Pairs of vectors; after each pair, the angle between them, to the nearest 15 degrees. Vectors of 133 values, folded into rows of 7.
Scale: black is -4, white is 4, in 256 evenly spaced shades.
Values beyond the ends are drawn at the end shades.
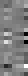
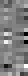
15 degrees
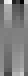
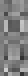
105 degrees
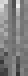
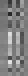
105 degrees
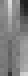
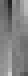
150 degrees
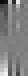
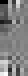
30 degrees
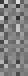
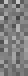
30 degrees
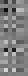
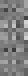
60 degrees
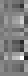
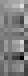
150 degrees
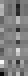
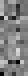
45 degrees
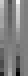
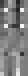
135 degrees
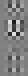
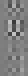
15 degrees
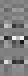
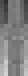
75 degrees
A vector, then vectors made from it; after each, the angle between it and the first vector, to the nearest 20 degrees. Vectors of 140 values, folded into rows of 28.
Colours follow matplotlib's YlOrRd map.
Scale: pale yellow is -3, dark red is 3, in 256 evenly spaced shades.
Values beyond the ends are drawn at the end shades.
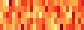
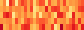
40 degrees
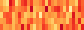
20 degrees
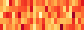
20 degrees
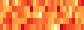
40 degrees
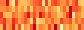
140 degrees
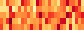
100 degrees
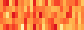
140 degrees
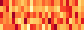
120 degrees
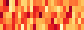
160 degrees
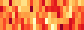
60 degrees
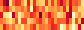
140 degrees
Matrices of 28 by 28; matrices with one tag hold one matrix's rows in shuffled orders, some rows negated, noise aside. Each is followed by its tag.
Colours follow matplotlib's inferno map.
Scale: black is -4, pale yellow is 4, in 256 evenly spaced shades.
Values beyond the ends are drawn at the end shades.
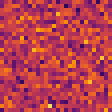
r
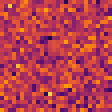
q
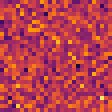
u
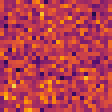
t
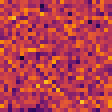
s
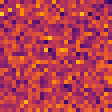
q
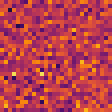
t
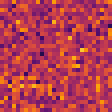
s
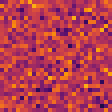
r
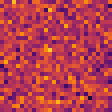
q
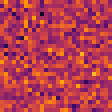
t
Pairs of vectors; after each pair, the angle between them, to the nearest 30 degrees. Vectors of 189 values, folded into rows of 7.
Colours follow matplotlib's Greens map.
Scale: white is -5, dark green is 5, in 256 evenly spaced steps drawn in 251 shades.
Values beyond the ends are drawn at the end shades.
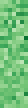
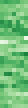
120 degrees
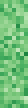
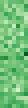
30 degrees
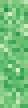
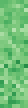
90 degrees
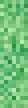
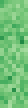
120 degrees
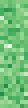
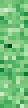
150 degrees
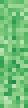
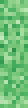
60 degrees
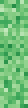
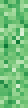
60 degrees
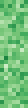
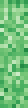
90 degrees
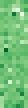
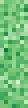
60 degrees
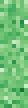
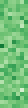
120 degrees
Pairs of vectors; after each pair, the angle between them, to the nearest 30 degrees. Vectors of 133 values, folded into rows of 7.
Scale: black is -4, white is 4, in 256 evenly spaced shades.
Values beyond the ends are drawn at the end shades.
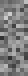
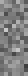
120 degrees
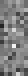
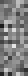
30 degrees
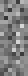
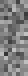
60 degrees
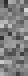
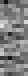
60 degrees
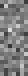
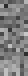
150 degrees
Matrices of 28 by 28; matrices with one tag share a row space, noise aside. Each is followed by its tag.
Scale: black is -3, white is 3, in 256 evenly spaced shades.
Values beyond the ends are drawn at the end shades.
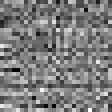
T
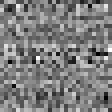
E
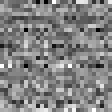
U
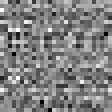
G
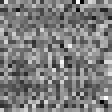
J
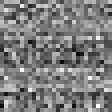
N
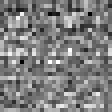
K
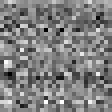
N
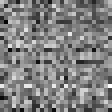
G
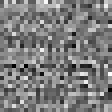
E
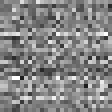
T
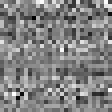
E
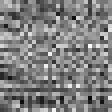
T
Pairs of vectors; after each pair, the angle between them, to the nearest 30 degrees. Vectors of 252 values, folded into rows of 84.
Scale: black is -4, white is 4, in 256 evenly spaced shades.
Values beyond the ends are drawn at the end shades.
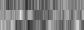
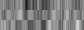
30 degrees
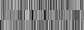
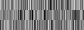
30 degrees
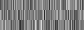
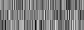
150 degrees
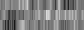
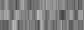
90 degrees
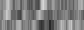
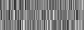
90 degrees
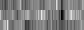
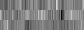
30 degrees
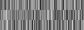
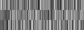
150 degrees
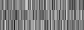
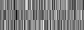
30 degrees
